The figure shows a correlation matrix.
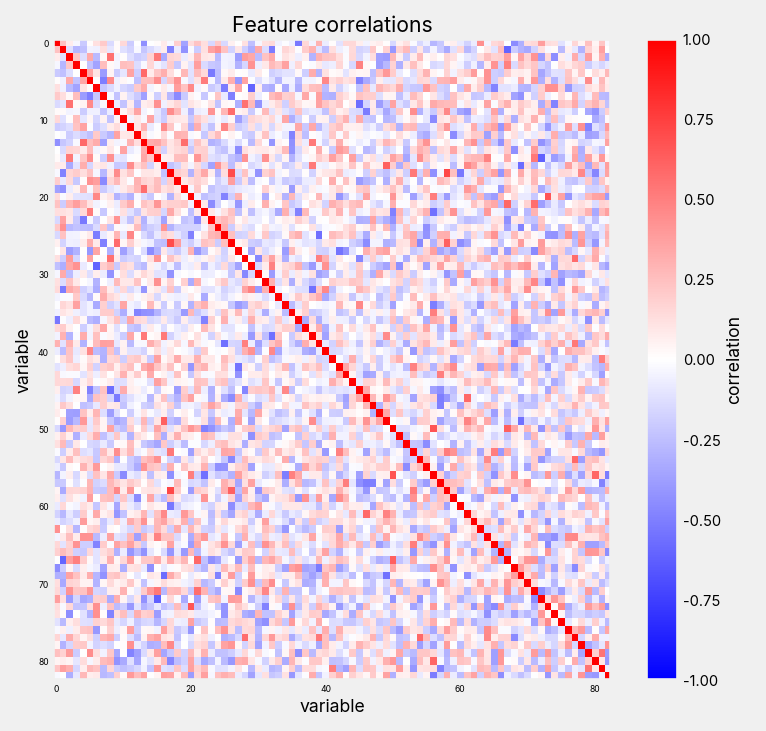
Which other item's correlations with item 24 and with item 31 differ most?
71
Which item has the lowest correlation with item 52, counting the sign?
55
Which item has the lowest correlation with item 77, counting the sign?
68
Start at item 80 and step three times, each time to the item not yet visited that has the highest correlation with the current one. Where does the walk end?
67
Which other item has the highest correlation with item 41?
81
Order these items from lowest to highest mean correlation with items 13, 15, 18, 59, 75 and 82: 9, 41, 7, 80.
7, 80, 9, 41
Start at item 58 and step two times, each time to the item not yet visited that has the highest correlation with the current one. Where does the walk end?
26
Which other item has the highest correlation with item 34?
45
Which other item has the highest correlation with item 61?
46
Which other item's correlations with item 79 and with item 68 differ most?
36
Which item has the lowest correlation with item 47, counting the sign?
57
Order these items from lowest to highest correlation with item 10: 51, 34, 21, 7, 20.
20, 51, 7, 21, 34
